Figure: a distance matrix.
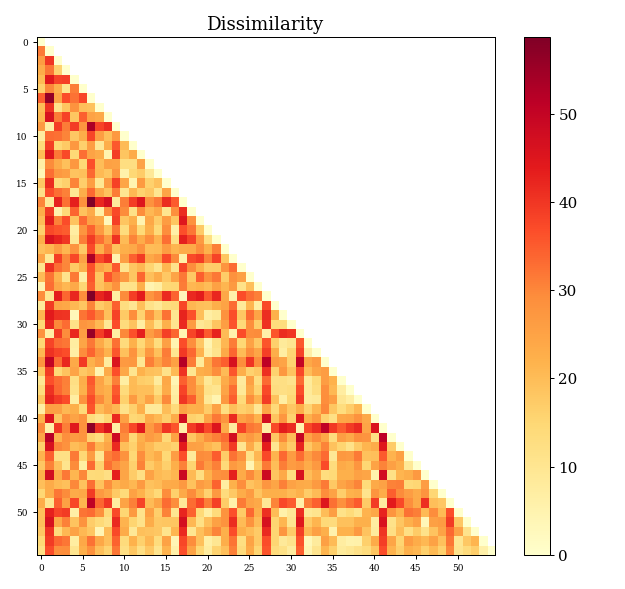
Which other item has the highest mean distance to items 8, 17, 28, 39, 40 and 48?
6
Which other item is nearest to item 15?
11
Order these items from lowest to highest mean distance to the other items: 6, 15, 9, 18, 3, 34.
15, 18, 3, 34, 9, 6
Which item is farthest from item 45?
34
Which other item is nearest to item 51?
46
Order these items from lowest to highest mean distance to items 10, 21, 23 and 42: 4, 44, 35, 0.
0, 4, 35, 44
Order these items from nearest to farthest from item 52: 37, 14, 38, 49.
14, 37, 38, 49
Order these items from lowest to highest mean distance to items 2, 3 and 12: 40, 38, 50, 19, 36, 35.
35, 40, 19, 36, 50, 38
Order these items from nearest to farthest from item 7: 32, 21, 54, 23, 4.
54, 32, 4, 21, 23
